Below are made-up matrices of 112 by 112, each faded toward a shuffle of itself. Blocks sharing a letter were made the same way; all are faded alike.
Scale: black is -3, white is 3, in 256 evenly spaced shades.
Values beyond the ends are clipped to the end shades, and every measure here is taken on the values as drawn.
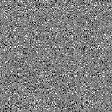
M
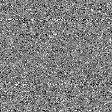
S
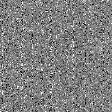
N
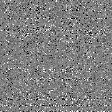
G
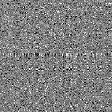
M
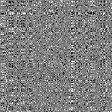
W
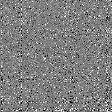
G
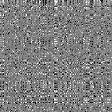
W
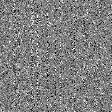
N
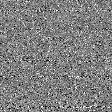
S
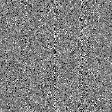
N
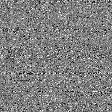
S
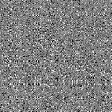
M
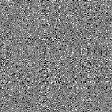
M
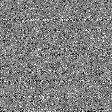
S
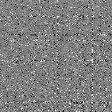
G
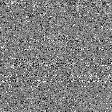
S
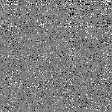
G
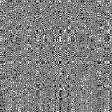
W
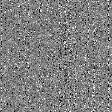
N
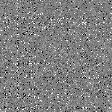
G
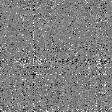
G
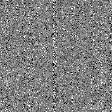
N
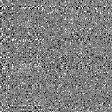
M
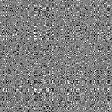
W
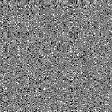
M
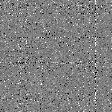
G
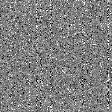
N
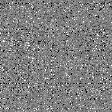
G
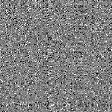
M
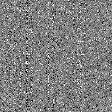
N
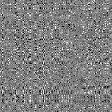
W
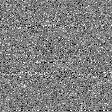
S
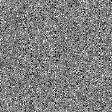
N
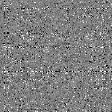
G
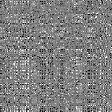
W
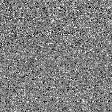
S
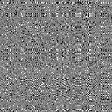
W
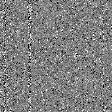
N
